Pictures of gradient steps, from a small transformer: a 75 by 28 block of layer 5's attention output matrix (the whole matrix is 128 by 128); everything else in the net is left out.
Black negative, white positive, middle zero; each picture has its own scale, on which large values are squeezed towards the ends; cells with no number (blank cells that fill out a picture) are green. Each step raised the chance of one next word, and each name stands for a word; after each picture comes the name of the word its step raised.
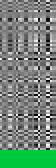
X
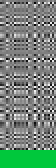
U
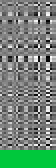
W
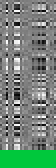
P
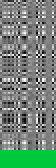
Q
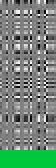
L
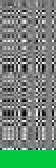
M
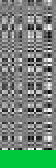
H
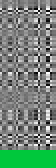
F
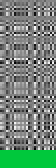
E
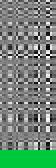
Q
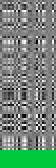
P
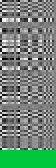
X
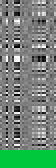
W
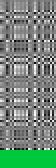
M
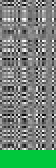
X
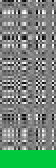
L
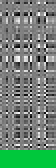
W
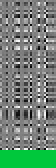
M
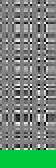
U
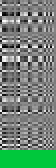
W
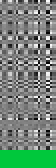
L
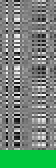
X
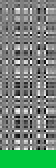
E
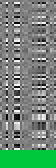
U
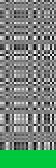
Q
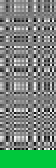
H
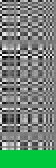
Q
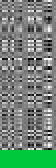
X
